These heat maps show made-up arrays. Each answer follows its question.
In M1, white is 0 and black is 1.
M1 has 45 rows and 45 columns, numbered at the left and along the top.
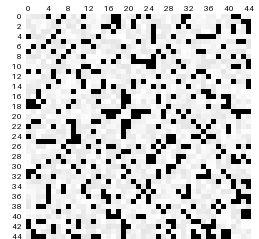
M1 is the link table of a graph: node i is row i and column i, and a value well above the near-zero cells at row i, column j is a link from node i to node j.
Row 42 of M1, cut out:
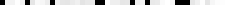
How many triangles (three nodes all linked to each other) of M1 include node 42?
0
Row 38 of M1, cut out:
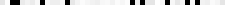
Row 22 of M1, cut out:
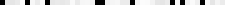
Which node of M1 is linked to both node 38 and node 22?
node 26
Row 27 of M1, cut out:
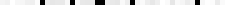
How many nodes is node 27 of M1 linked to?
6
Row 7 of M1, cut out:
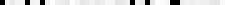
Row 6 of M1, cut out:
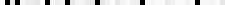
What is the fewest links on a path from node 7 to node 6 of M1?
4
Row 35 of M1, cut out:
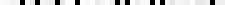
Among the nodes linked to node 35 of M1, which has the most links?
node 25
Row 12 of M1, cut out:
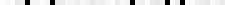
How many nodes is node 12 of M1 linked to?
5
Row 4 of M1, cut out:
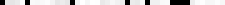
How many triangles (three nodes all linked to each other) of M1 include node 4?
4
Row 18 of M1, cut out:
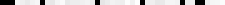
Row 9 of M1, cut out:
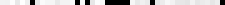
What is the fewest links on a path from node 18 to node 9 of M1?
3
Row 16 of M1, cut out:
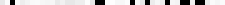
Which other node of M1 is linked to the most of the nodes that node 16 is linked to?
node 44
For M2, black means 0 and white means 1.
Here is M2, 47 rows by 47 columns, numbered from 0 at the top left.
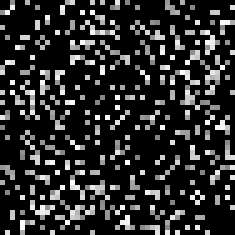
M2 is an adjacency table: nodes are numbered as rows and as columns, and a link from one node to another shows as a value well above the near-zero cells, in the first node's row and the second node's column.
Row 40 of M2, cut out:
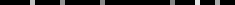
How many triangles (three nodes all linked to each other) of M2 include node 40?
5
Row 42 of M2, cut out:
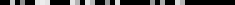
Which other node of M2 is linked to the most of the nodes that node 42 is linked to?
node 9
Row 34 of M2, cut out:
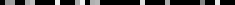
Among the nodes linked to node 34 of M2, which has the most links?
node 6
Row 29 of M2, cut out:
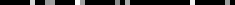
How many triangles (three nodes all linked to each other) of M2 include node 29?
8
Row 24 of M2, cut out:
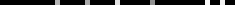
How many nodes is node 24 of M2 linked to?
6
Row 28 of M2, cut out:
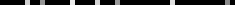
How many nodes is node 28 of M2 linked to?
7
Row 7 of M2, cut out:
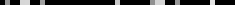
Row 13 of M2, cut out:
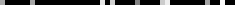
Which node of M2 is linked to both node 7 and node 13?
node 32
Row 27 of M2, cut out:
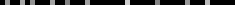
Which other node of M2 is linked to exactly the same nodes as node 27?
node 22
